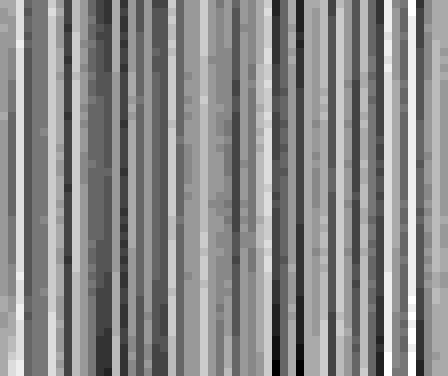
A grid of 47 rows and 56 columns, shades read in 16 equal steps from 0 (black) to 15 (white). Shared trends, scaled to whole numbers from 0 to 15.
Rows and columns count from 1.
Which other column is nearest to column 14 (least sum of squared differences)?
53
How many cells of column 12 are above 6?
18
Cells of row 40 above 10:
11
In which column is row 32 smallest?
38
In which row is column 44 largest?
42
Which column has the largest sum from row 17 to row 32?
52
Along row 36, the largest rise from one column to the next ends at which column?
49
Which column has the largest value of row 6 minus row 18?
2
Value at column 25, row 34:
9
